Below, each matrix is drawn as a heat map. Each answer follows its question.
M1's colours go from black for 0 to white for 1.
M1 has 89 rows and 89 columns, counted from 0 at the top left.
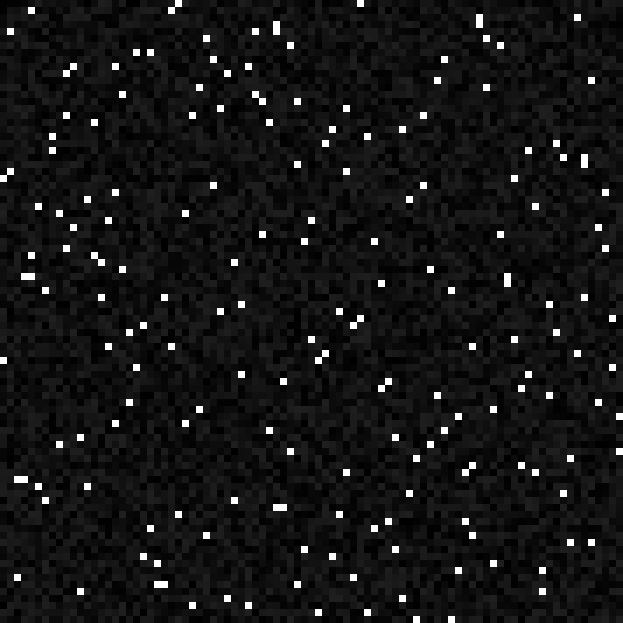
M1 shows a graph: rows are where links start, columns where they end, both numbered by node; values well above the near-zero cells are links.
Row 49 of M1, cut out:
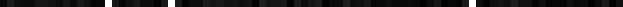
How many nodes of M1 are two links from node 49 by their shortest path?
4
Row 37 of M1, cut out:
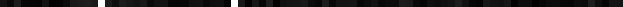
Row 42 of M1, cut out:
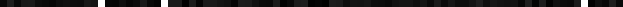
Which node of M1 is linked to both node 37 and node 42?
node 14
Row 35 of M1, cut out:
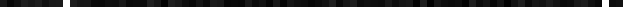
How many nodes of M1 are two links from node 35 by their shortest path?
3
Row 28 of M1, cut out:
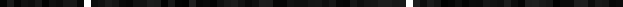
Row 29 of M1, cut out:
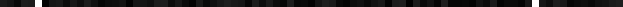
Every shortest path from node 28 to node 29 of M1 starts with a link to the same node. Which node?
node 12
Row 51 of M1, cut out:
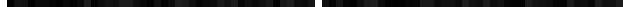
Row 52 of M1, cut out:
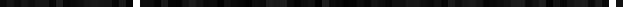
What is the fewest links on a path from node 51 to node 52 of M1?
3
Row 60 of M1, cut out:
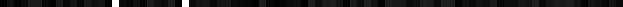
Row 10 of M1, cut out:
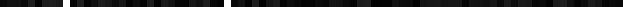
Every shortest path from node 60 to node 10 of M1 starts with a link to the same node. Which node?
node 16
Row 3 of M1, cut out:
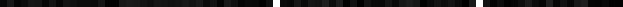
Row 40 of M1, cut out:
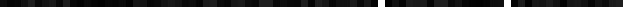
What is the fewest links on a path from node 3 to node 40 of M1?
3
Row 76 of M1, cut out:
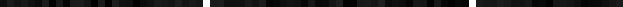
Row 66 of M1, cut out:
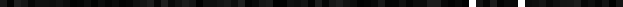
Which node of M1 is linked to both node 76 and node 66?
node 67
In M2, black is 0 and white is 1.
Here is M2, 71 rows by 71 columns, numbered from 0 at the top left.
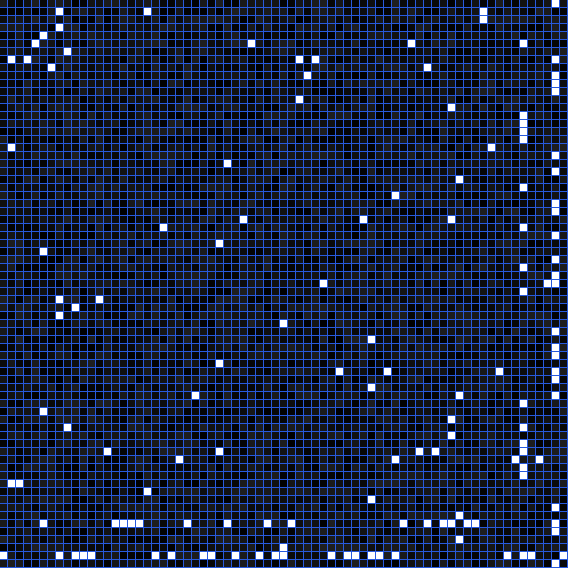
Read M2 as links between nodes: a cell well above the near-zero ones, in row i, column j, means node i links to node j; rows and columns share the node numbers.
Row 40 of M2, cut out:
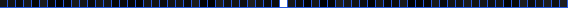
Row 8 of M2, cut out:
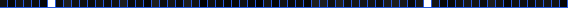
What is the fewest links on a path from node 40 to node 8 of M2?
5
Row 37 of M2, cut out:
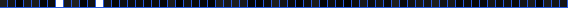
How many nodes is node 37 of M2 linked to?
2
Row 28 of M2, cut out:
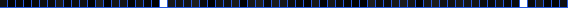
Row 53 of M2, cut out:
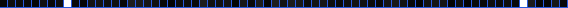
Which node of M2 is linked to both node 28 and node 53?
node 65
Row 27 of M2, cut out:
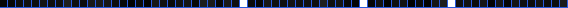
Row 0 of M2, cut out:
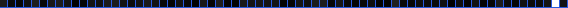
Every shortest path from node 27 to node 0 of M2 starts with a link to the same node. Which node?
node 56
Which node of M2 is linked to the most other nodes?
node 69
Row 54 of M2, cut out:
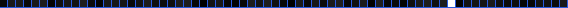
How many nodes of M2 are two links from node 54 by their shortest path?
4
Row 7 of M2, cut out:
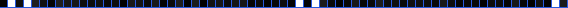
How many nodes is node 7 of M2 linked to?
5
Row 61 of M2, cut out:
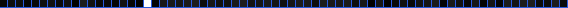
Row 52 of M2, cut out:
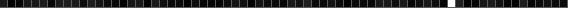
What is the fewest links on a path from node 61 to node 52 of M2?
7
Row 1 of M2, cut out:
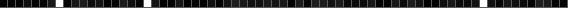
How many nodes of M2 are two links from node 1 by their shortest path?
6
